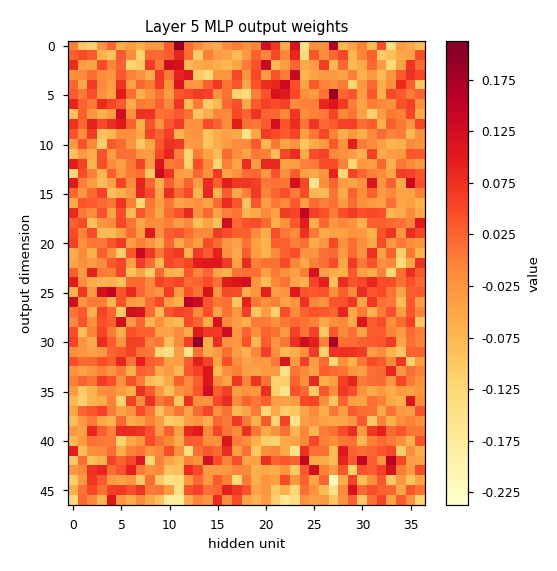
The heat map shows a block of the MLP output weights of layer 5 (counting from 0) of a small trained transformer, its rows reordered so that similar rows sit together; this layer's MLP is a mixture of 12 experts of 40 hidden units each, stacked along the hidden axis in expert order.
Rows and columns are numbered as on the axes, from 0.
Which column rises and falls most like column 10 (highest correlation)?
11
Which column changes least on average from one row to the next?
32
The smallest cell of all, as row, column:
44, 27
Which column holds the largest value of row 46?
4
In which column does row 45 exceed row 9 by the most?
18
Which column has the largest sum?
16
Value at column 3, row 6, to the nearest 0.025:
0.075
